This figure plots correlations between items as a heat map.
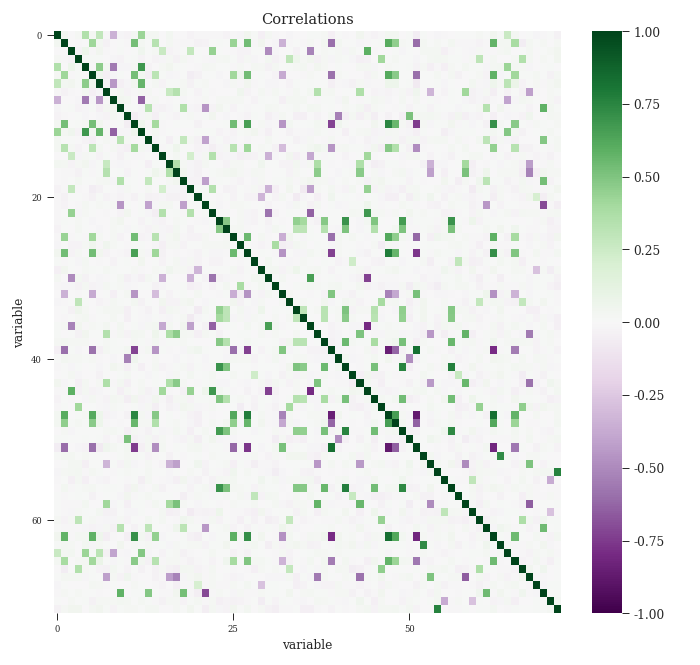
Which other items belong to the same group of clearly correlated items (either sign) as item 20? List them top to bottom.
29, 68
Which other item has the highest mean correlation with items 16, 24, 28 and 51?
39
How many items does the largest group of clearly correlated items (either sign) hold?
13
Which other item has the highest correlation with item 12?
4
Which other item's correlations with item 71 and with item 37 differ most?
54
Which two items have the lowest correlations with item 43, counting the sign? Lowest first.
67, 53
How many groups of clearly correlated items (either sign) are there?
14
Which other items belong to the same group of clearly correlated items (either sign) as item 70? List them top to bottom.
55, 59
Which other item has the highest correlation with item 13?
69
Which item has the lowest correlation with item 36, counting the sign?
44
